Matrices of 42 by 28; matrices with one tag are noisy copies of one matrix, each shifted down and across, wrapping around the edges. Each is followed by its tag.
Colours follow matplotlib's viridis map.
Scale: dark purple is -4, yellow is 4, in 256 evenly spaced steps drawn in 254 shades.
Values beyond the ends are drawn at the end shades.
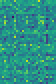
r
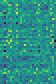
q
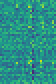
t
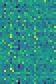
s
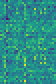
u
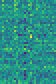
q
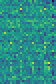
r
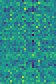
q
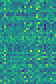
s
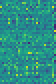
u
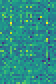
u
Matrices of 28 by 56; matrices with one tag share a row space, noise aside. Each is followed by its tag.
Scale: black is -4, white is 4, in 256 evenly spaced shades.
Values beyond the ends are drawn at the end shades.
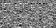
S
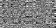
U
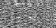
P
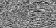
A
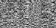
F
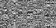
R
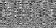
S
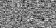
A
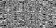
S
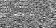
S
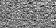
A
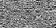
U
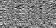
S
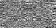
U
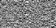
F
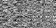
P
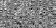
S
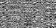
U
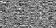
S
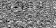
P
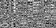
R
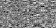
A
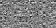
S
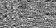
R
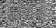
U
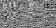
R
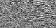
A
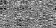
S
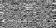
U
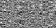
S
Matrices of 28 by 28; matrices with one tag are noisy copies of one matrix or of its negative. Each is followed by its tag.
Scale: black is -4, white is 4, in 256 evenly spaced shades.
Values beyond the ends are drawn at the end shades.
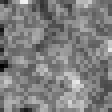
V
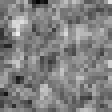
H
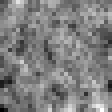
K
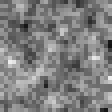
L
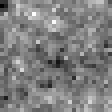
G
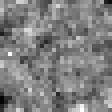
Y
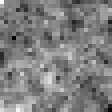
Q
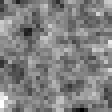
Y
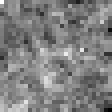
Q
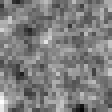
Y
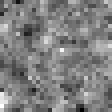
Y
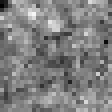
G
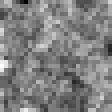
V
